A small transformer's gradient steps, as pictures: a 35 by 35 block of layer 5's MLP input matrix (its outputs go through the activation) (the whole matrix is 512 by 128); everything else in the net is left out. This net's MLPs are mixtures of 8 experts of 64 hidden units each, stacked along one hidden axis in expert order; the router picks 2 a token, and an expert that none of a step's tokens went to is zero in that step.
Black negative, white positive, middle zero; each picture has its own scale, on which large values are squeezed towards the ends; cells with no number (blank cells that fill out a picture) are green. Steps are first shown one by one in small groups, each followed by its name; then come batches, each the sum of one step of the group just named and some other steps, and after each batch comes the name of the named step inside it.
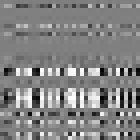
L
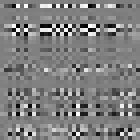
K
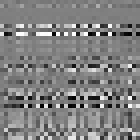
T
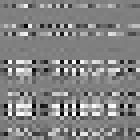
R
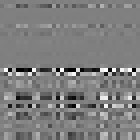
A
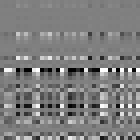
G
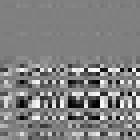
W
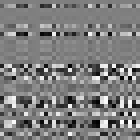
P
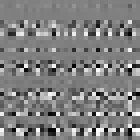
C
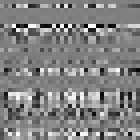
L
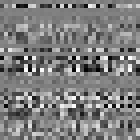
L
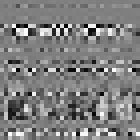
A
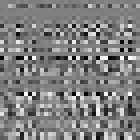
L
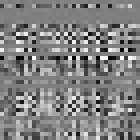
L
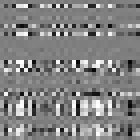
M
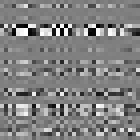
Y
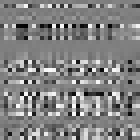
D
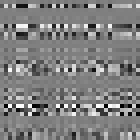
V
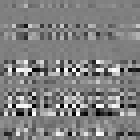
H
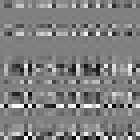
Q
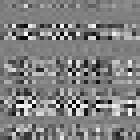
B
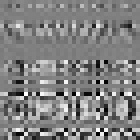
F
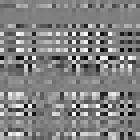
Q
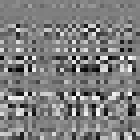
F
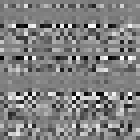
B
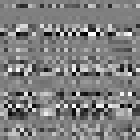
V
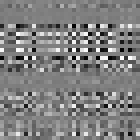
Q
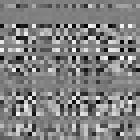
B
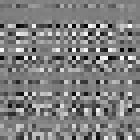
F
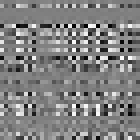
Q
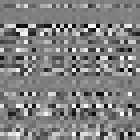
Y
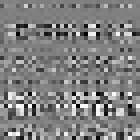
B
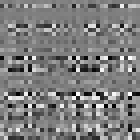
Q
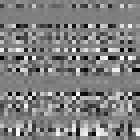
H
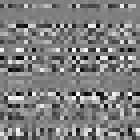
Y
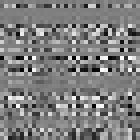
V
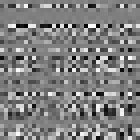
H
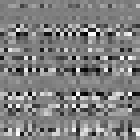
V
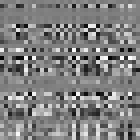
H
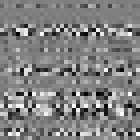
Y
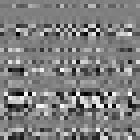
F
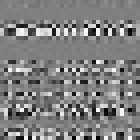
H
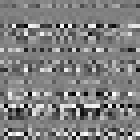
Q
